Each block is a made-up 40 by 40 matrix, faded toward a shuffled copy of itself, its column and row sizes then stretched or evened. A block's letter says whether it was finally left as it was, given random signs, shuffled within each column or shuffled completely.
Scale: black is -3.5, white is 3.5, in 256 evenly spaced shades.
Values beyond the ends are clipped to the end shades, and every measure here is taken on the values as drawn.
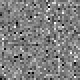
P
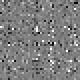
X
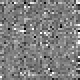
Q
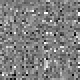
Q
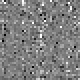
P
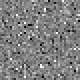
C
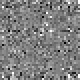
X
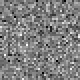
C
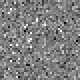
C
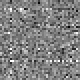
X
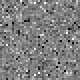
C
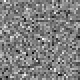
C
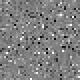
C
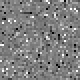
C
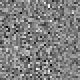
P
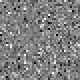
P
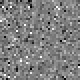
P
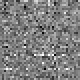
Q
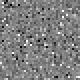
C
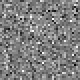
P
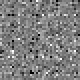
X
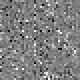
P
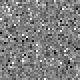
C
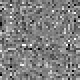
Q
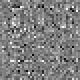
Q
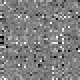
Q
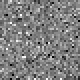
C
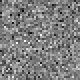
C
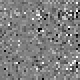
X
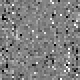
P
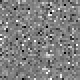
P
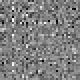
Q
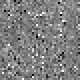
P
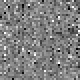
P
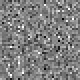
P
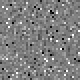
C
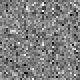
P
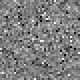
C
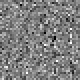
P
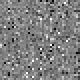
P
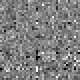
Q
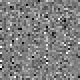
P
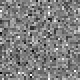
P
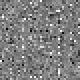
P
